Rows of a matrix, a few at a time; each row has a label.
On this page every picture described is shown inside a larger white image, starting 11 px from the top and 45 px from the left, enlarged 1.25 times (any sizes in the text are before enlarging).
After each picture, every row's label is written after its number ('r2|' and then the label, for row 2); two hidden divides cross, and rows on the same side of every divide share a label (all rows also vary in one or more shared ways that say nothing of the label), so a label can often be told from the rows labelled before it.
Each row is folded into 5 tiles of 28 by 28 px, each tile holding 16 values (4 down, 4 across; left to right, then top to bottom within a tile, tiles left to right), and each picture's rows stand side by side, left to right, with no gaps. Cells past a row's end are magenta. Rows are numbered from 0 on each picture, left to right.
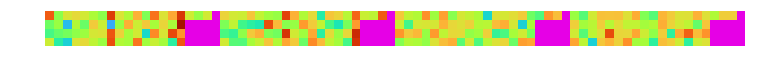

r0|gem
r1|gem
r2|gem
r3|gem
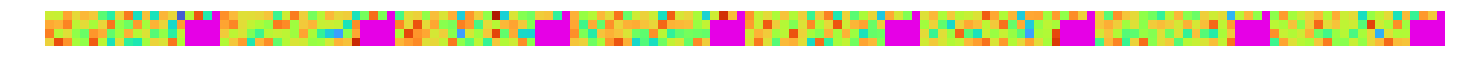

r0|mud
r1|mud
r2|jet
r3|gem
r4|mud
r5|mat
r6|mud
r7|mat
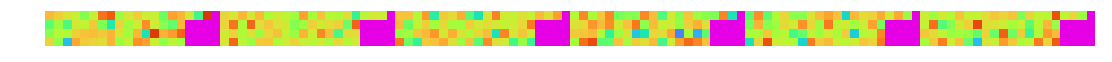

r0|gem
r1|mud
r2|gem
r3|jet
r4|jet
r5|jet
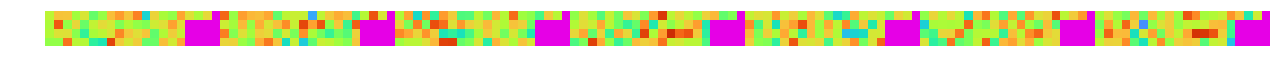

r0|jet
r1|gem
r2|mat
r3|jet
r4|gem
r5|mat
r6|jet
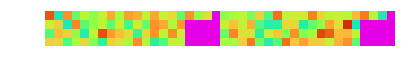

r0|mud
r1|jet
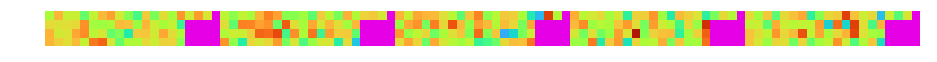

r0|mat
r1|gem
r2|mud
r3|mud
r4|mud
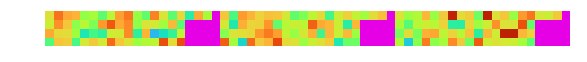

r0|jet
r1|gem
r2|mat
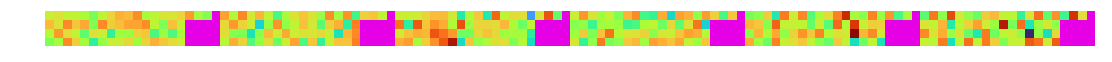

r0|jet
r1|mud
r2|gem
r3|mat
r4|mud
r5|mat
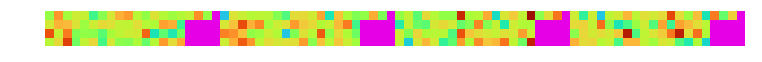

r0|jet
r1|jet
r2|mat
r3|mud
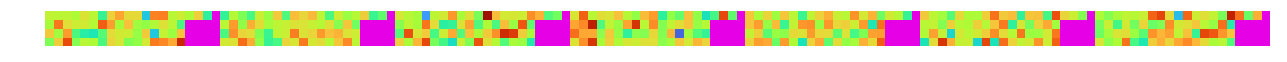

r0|jet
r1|jet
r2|jet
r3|jet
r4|mud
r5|jet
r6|mat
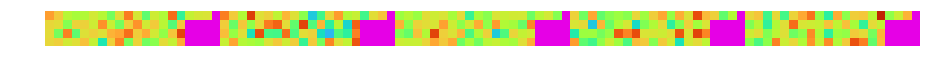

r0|mud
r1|gem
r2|gem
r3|mud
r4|mat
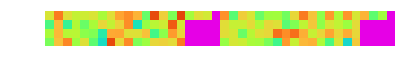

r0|jet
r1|mud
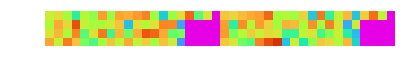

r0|jet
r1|gem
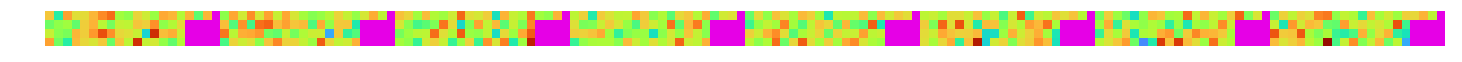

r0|gem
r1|mat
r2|gem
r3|mat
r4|mat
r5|mat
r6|jet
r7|mat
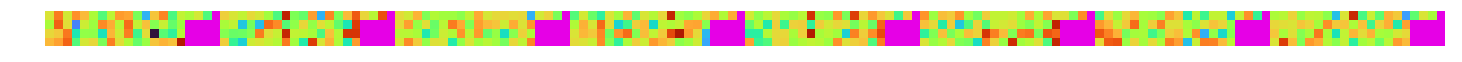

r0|jet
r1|gem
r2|mud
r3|jet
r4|gem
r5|mud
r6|jet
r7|mud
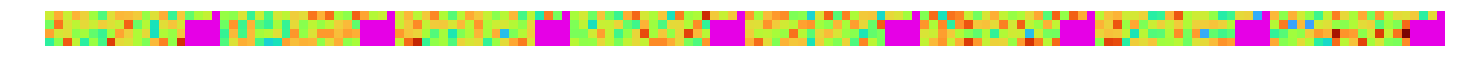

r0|jet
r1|jet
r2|jet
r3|mat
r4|mud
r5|mat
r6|jet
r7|mud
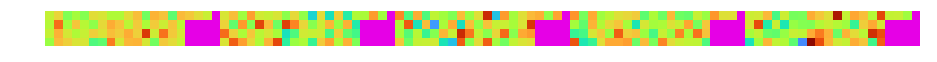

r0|jet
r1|mat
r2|mud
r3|gem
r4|jet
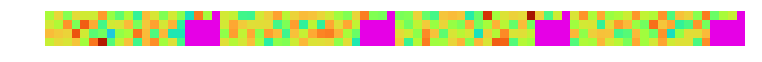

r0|mat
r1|jet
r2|mat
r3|mat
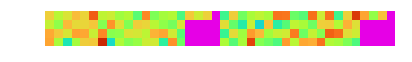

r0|gem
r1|mat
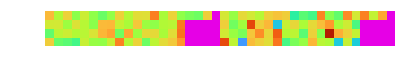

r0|mud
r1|gem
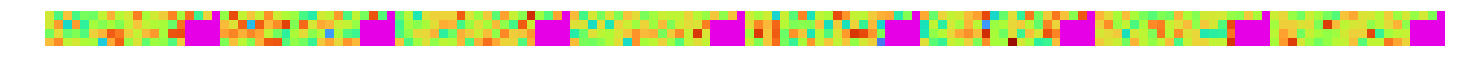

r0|mud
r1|mat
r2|mat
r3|mud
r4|jet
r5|gem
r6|mud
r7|jet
